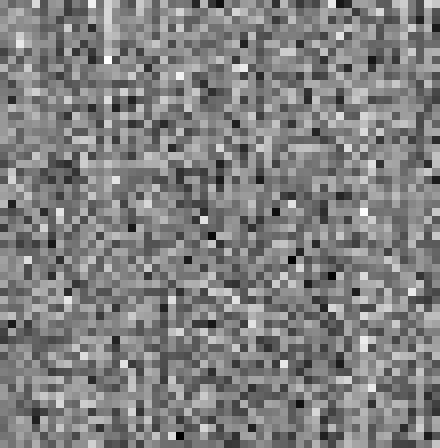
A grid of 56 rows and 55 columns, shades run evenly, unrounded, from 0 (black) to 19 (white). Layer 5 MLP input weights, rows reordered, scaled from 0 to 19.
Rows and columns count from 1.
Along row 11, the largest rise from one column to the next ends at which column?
54
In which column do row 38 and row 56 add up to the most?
46
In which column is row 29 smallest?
17
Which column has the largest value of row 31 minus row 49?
36
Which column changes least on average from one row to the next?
51
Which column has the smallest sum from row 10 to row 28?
33
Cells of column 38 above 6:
50
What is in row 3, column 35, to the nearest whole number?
4
